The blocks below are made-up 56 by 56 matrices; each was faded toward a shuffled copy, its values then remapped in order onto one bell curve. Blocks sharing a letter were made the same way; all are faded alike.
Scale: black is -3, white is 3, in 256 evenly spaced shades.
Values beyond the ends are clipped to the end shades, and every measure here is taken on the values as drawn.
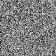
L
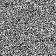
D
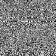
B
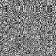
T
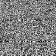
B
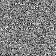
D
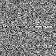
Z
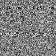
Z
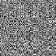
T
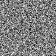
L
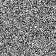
D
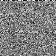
B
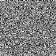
B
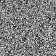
D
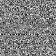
Z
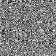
Z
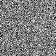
L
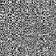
T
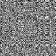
T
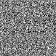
D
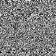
B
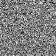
D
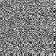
T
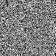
L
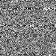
B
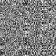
T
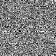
B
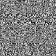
Z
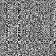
T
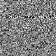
Z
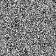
L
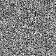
L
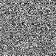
D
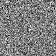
L
